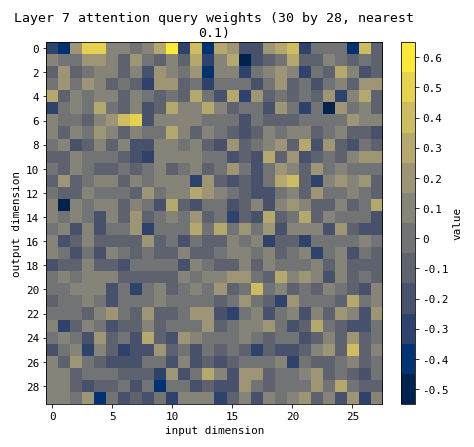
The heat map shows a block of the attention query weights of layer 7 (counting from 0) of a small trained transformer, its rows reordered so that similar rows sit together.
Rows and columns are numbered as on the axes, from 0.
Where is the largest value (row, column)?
0, 10
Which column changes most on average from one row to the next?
12
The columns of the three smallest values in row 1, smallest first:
16, 13, 17
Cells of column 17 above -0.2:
20
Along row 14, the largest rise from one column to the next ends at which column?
18
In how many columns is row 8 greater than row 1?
11
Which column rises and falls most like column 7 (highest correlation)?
5
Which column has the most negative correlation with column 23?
24
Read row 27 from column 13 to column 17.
0.3 0.1 -0.2 0.2 0.2
